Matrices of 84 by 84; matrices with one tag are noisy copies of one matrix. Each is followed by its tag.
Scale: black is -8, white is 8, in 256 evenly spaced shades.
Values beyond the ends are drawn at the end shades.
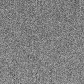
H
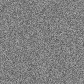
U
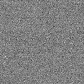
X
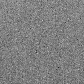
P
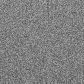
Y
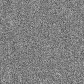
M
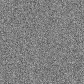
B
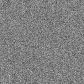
M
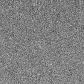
H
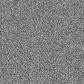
B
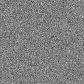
U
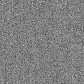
B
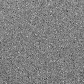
P
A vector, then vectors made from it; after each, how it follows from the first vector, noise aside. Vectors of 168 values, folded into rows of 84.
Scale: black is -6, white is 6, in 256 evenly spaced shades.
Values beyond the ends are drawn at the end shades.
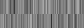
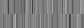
reversed, partly zeroed.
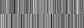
copied.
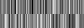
reversed, scaled up.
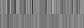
reversed, partly zeroed.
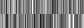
reversed, negated, scaled up.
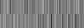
partly zeroed.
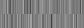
partly zeroed.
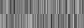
copied.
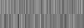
wrapped around, shrunk.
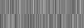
wrapped around, negated, shrunk.
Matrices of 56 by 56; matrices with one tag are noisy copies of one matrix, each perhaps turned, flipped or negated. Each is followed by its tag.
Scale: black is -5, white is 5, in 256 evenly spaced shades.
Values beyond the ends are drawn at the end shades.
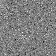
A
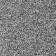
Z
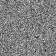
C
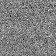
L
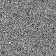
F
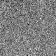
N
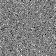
C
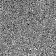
N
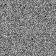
L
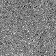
N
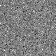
L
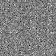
L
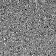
Z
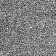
N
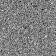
F
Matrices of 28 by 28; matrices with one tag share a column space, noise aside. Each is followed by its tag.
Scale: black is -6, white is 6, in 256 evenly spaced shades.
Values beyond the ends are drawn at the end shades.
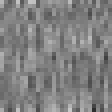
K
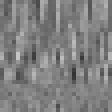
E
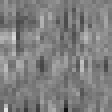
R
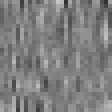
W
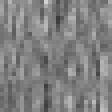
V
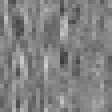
V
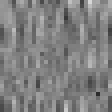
W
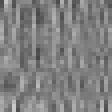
W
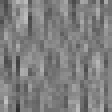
V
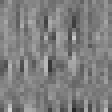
R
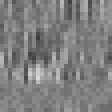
E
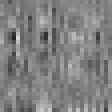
R
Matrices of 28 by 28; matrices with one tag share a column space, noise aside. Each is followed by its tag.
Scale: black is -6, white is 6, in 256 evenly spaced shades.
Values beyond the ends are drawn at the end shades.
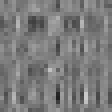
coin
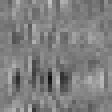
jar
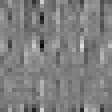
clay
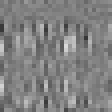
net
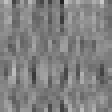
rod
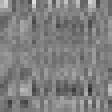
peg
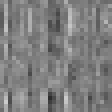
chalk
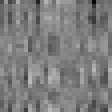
rod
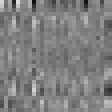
peg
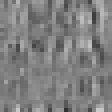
clay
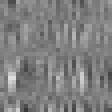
jar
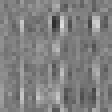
coin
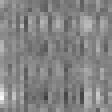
coin
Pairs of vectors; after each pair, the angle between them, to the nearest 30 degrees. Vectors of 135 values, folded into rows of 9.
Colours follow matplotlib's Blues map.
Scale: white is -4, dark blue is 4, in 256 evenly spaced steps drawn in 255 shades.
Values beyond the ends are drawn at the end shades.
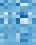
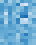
30 degrees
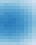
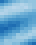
60 degrees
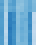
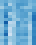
150 degrees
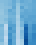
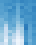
60 degrees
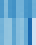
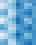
90 degrees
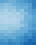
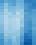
30 degrees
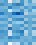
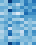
150 degrees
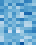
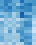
120 degrees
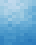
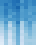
150 degrees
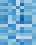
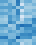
150 degrees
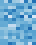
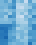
120 degrees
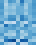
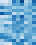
60 degrees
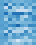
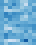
60 degrees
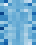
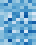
120 degrees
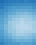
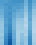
60 degrees
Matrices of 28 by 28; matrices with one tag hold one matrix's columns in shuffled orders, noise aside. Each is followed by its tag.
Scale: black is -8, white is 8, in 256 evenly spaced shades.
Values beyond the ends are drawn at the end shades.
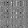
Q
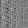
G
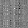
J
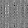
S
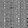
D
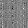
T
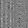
D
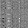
D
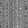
T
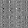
G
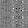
G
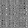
J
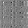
Q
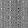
G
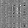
S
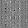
G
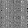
G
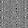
G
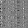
G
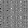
G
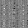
J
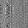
S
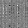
S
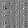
T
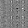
G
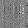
S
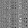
D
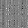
J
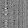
J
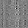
J
